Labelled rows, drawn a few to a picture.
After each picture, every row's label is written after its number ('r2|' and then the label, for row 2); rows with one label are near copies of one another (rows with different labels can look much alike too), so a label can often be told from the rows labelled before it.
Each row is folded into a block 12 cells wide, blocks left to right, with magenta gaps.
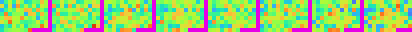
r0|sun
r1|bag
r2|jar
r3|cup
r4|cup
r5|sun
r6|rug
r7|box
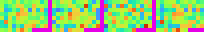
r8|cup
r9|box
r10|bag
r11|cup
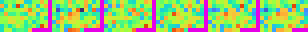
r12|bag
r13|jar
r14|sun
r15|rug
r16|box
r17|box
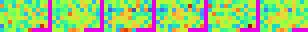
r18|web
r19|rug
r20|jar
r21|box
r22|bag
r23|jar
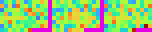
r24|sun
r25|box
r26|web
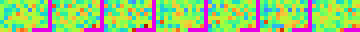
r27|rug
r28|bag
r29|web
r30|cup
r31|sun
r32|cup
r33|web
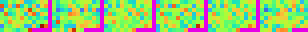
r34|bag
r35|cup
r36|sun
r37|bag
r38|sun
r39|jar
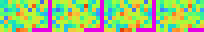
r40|rug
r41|box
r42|rug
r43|jar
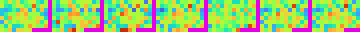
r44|box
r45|cup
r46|rug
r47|box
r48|web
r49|box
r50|box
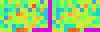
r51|rug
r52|rug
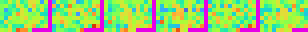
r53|rug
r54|web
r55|cup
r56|cup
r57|bag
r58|box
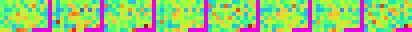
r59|rug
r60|cup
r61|web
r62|cup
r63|bag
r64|box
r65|cup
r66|bag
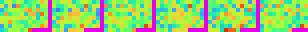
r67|sun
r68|box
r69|bag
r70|box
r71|rug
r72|bag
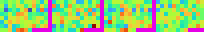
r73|jar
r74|web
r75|cup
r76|sun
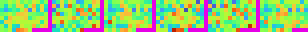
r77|jar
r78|sun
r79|cup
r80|rug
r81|sun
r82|cup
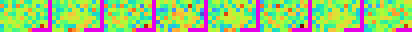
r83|bag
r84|rug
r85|bag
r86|box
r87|rug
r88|bag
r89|box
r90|sun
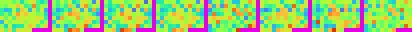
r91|box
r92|rug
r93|rug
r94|rug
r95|sun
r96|box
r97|cup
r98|sun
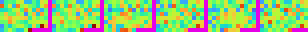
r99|web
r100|web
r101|jar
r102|sun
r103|box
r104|sun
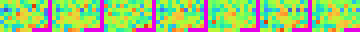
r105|box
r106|jar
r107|bag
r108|jar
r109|cup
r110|cup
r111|cup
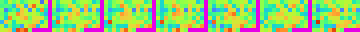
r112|rug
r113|cup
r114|cup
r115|cup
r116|cup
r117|rug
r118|cup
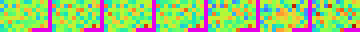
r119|sun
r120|bag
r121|bag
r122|bag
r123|sun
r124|box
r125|sun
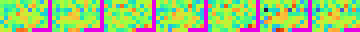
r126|rug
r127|jar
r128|bag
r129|box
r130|bag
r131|jar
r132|jar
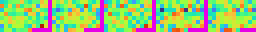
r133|bag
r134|box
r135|bag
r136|jar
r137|jar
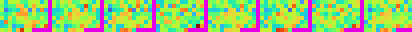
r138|cup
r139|box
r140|jar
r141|bag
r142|box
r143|rug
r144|bag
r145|jar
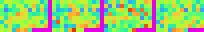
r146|jar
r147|cup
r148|sun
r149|jar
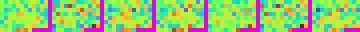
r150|rug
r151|bag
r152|jar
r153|rug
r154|web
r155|bag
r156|jar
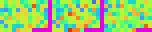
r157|box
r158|rug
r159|sun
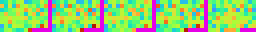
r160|web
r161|web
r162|sun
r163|web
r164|jar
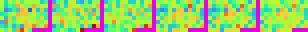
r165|cup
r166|web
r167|web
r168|box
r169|box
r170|box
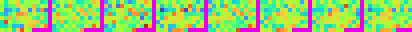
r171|cup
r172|sun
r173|sun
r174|jar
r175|sun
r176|rug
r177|box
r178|jar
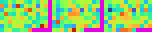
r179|bag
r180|cup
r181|jar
